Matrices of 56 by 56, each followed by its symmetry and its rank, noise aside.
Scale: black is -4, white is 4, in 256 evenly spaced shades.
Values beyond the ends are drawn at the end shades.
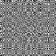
no symmetry, rank three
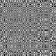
no symmetry, rank three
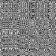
antisymmetric, rank six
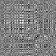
symmetric, rank three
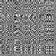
antisymmetric, rank four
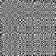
symmetric, rank three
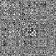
symmetric, rank six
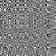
no symmetry, rank four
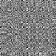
no symmetry, rank six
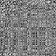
no symmetry, rank six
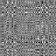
no symmetry, rank four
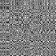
no symmetry, rank four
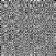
no symmetry, rank six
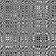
symmetric, rank three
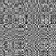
no symmetry, rank four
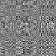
no symmetry, rank four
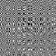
no symmetry, rank three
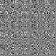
antisymmetric, rank six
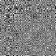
symmetric, rank six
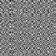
no symmetry, rank three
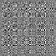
antisymmetric, rank four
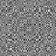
symmetric, rank four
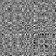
symmetric, rank four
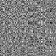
no symmetry, rank six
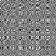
symmetric, rank three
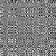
antisymmetric, rank four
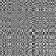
symmetric, rank three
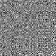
symmetric, rank six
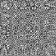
symmetric, rank six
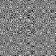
no symmetry, rank six
